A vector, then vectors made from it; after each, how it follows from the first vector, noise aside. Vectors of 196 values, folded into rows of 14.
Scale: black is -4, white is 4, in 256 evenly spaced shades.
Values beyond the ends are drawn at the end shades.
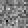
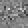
partly zeroed.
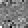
wrapped around, negated, partly zeroed.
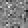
wrapped around, negated, partly zeroed.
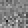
partly zeroed.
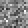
negated.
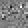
reversed, negated, partly zeroed.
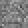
reversed, shrunk.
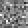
negated.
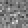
partly zeroed.
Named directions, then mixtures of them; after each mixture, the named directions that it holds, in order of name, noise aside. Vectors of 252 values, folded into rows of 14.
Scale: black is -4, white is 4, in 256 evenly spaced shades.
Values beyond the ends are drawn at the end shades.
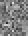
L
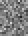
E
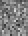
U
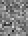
E, L.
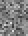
E, L.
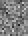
E, L, U.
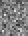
U.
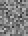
E, U.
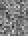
E, L, U.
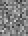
E, U.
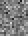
E, L, U.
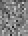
L, U.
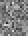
L.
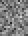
E.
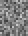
E, U.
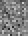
L, U.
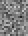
E, L, U.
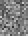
E, L, U.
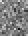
E, U.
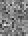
E, L.
